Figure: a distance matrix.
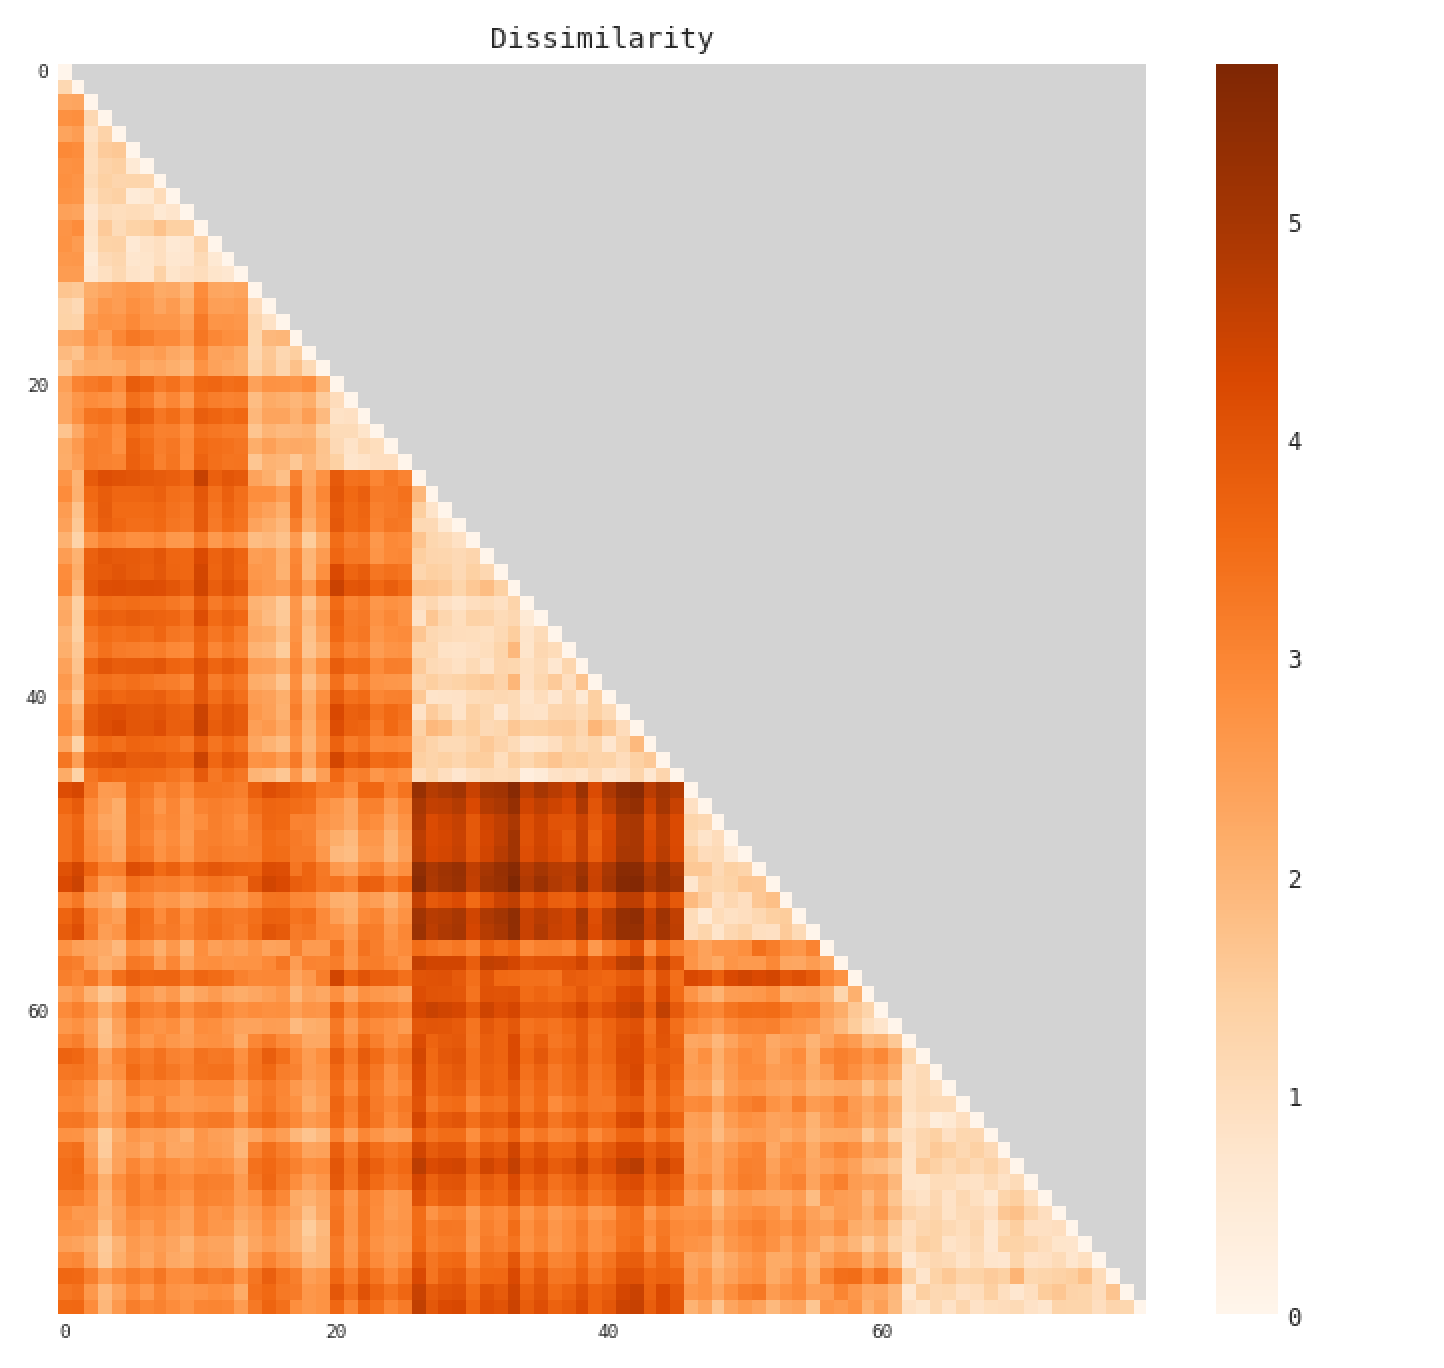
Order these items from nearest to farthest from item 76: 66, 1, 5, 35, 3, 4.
66, 3, 4, 5, 1, 35
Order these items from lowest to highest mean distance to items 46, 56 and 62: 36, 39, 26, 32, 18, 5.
18, 5, 39, 36, 32, 26
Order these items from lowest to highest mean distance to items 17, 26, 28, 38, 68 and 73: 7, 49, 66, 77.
66, 77, 7, 49
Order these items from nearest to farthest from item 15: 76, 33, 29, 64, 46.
29, 33, 76, 64, 46
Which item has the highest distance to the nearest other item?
56
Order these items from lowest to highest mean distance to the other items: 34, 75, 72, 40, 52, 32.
75, 72, 34, 40, 32, 52
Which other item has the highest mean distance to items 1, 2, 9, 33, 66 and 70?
51
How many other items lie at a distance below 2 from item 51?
9
